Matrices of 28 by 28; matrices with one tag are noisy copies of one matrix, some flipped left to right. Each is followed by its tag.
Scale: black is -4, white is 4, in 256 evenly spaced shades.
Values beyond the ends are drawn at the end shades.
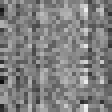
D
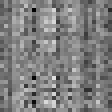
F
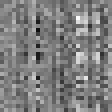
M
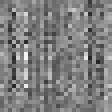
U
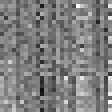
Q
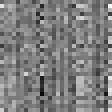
Q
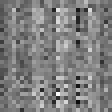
F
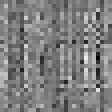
U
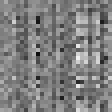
M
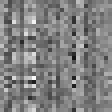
M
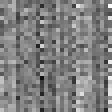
Q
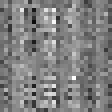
F
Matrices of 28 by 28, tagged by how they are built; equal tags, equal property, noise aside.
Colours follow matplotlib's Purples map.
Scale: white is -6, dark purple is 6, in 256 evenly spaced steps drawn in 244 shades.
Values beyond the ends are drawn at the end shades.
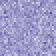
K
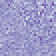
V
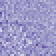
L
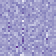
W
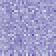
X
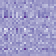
X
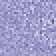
V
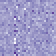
W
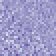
L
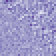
V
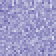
K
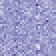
W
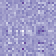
X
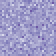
K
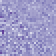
L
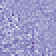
L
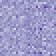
X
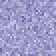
K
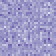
X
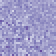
L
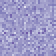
K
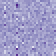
W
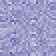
X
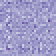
X
